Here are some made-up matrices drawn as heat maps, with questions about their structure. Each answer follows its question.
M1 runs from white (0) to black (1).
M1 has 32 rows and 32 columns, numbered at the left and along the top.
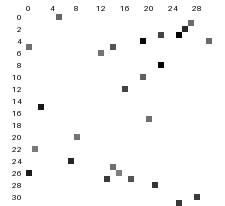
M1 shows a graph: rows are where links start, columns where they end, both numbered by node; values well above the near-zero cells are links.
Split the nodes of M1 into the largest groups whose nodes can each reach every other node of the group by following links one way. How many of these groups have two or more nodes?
3
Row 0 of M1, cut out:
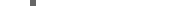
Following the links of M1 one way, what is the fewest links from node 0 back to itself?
2
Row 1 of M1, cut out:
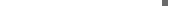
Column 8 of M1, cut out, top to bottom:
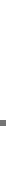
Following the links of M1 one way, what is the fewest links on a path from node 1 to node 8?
4
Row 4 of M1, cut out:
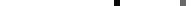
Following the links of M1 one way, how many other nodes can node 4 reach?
4
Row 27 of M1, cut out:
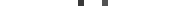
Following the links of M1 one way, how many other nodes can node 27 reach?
6
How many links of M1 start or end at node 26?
3
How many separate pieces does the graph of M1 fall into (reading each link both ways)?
9
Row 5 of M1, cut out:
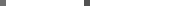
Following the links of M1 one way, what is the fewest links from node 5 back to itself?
2
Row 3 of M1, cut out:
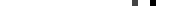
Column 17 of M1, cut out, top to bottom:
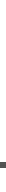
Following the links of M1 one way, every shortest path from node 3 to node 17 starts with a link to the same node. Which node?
node 22
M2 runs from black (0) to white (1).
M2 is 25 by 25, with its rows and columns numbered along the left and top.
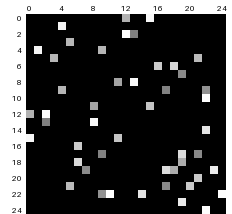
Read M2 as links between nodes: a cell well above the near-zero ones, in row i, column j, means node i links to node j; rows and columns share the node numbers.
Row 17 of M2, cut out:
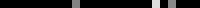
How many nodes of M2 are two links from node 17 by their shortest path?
7
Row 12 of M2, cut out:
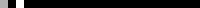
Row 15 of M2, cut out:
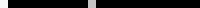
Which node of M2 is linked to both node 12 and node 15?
node 0
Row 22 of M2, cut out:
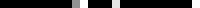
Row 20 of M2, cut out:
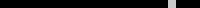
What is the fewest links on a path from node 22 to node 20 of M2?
4
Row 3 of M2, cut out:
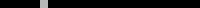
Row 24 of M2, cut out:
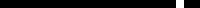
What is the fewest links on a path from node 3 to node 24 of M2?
6
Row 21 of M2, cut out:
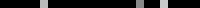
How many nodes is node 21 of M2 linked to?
3
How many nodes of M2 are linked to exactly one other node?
9
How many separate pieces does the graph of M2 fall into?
2
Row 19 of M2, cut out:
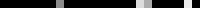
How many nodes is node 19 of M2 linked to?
4
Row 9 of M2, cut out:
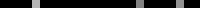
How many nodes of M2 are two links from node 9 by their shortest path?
6
